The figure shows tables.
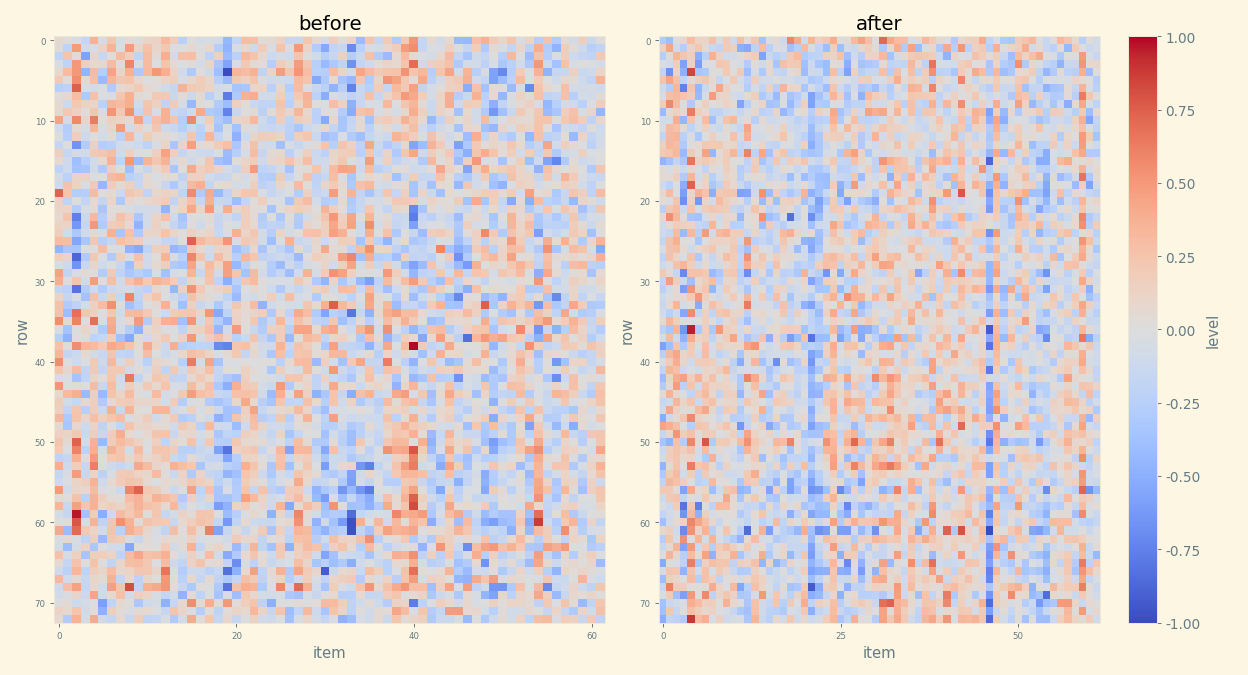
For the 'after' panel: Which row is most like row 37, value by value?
56
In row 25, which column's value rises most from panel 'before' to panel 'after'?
2
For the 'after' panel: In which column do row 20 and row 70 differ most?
32
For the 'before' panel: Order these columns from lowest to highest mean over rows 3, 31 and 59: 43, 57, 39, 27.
43, 57, 39, 27
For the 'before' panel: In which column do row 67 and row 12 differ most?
38
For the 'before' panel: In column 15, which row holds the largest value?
25
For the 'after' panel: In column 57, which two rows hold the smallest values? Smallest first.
8, 1
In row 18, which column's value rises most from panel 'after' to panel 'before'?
46
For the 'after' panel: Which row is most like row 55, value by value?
7
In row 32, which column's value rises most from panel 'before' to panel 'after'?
56
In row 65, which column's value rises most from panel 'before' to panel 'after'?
31
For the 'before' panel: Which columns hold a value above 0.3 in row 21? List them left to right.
15, 17, 19, 30
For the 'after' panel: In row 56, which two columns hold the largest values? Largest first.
59, 33
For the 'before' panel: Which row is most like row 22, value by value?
23
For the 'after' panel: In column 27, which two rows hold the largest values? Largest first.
50, 53
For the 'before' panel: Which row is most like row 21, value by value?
70
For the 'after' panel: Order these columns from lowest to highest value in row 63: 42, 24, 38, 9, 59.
42, 38, 9, 59, 24
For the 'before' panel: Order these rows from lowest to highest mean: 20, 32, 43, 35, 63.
32, 20, 63, 43, 35
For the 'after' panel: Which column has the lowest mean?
46
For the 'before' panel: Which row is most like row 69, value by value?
11
